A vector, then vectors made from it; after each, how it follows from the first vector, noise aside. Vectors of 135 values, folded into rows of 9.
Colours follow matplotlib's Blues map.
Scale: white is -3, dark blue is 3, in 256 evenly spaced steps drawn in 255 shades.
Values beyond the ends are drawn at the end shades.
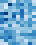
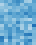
wrapped around, shrunk.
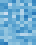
negated, shrunk.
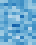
wrapped around, shrunk.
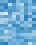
negated, shrunk.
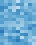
wrapped around, negated, shrunk.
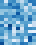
reversed, negated.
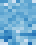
partly zeroed.
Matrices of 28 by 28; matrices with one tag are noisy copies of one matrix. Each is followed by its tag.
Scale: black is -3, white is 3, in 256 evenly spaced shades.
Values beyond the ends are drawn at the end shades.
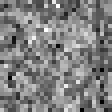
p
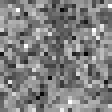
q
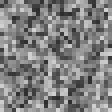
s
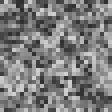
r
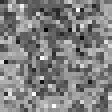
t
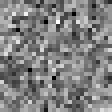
s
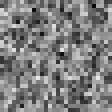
s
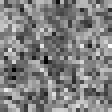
q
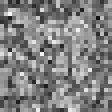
p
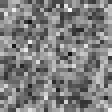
s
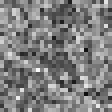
q
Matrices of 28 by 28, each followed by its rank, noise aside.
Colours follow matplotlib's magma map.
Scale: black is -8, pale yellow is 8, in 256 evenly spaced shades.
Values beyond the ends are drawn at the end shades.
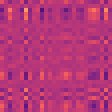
one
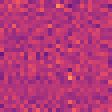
six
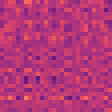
three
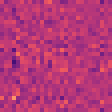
four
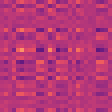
one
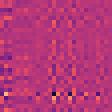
two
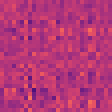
three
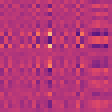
one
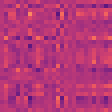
two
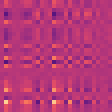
one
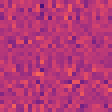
four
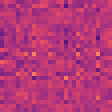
four
